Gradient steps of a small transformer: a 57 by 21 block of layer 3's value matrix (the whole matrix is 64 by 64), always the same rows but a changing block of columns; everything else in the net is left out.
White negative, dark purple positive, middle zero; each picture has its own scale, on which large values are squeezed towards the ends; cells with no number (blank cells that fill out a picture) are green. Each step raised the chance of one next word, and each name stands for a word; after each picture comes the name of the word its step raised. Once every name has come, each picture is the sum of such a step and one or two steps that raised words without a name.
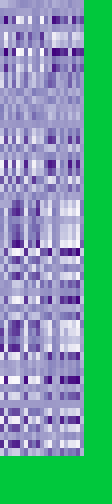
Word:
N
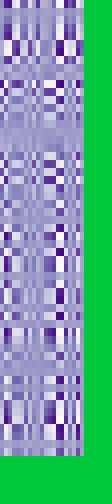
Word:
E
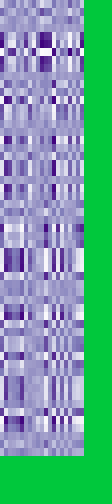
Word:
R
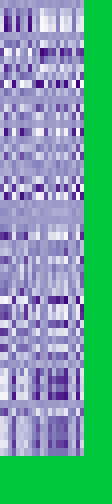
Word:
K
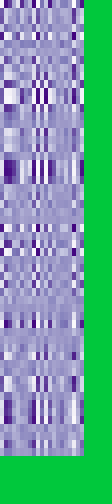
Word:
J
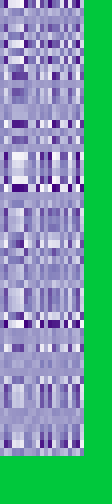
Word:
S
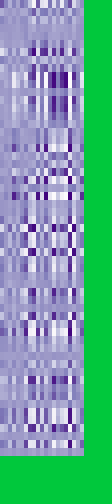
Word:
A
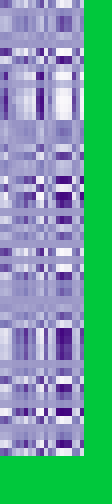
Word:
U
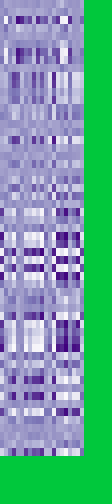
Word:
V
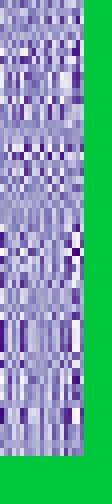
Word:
V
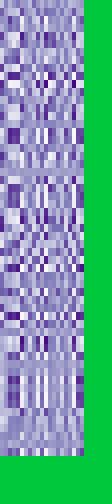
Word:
V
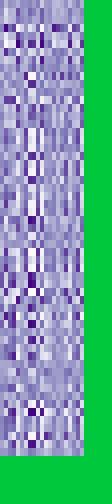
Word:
R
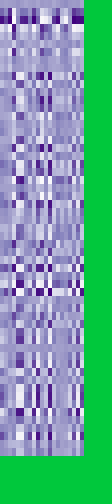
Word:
K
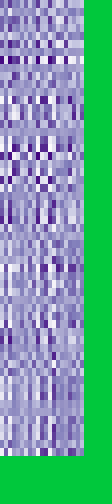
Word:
U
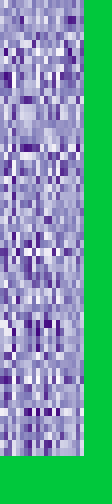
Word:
N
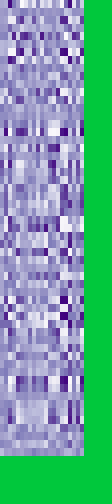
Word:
J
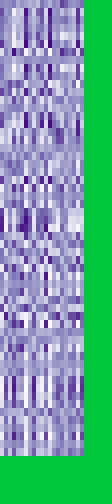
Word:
K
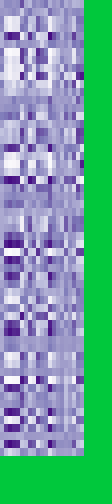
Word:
N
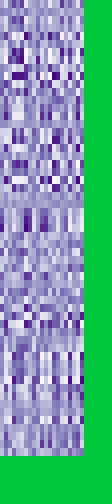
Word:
N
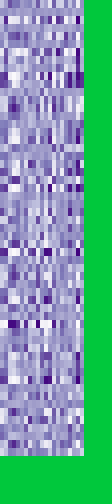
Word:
N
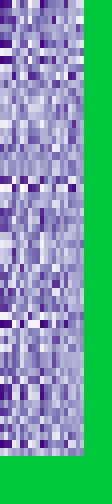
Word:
S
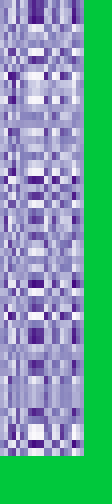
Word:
A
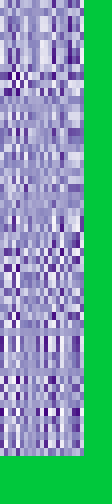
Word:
V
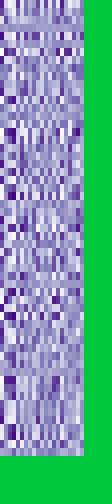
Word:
E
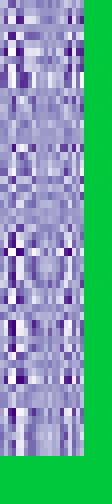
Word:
N
